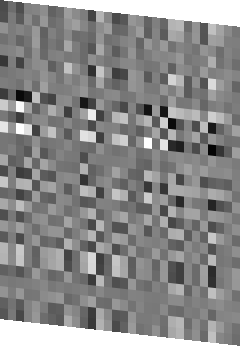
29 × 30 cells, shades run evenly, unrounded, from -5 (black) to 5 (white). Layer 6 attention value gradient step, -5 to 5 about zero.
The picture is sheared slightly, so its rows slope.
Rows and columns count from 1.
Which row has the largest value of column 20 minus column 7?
9
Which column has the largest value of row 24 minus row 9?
3
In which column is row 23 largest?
12
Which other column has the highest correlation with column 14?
10
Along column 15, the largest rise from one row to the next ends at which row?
23
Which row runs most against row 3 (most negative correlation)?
8
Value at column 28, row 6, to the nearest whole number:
1
